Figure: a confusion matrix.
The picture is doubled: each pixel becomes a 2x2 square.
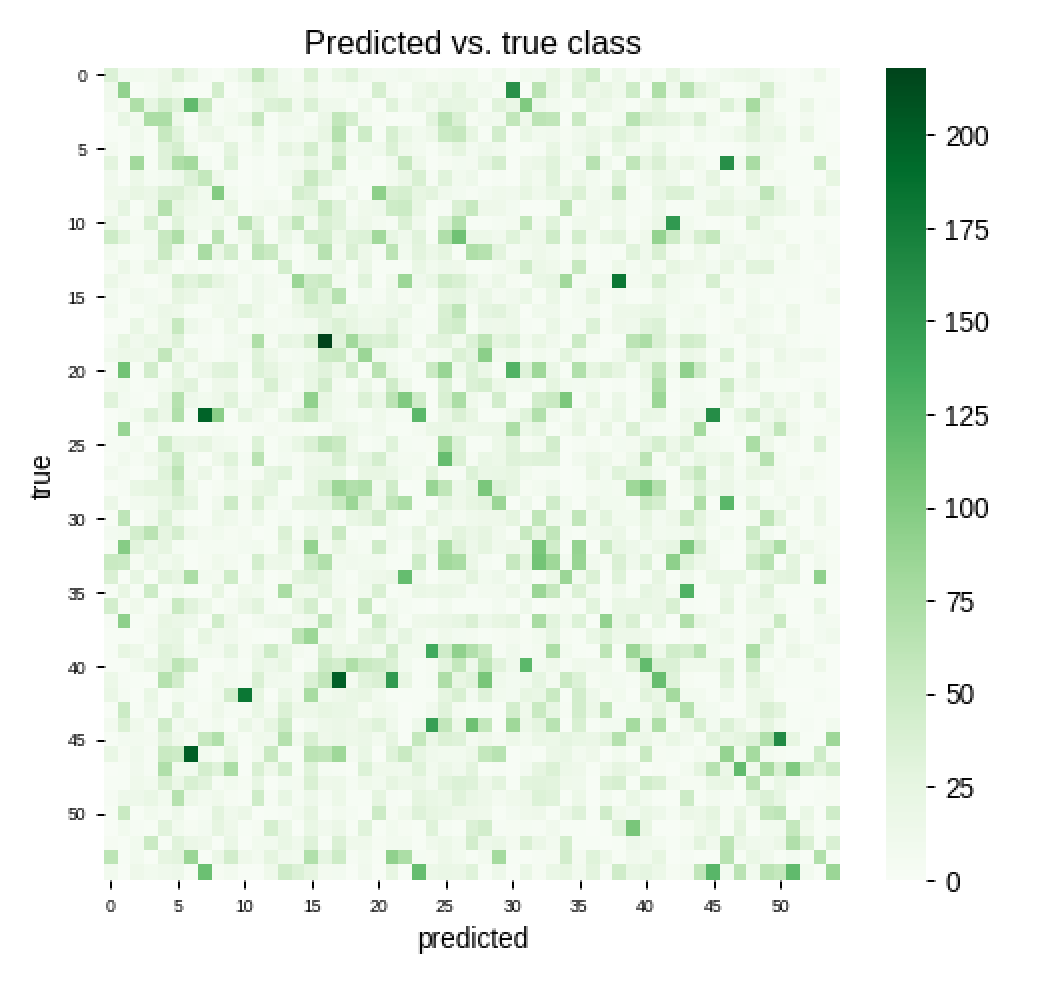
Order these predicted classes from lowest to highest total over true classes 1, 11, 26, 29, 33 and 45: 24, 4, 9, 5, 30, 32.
24, 9, 4, 5, 32, 30
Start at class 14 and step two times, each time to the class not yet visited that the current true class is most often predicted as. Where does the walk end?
15
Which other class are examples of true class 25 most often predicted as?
48
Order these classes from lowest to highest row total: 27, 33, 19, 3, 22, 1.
27, 19, 1, 3, 22, 33
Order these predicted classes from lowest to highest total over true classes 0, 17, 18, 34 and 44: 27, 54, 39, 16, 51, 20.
54, 51, 20, 39, 27, 16
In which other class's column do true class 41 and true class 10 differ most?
17
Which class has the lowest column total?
52
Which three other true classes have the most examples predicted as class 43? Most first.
35, 32, 20
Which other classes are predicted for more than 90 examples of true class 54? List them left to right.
7, 23, 45, 51
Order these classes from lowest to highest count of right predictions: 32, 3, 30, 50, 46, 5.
30, 5, 50, 3, 46, 32
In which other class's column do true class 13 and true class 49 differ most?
5
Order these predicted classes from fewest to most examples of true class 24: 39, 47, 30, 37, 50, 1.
47, 37, 39, 50, 30, 1
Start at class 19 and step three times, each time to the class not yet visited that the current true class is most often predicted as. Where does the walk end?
31
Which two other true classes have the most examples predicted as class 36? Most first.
6, 0
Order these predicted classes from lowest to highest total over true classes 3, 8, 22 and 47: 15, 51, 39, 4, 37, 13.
37, 13, 39, 51, 15, 4
